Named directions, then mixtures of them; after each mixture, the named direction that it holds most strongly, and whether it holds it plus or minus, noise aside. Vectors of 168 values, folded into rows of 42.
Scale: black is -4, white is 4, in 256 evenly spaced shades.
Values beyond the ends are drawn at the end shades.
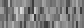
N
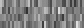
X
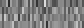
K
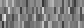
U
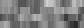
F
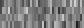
X, minus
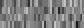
X, minus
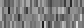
X, plus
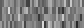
X, minus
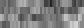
F, minus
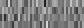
K, minus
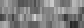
F, plus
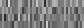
K, minus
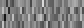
U, minus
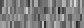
X, minus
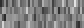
X, minus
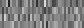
K, plus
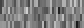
X, minus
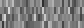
U, plus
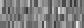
X, plus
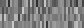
K, plus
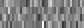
U, plus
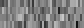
X, minus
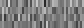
K, minus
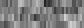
F, minus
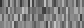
K, plus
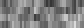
F, minus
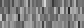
U, minus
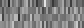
K, plus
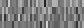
K, minus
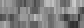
F, plus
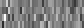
U, plus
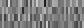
K, minus
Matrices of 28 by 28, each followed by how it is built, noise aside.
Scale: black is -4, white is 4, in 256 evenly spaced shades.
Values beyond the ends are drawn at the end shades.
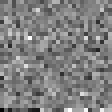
uneven rows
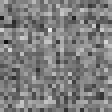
blocks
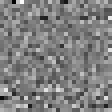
uneven rows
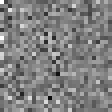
uneven columns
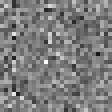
uneven columns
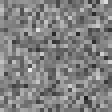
repeating rows
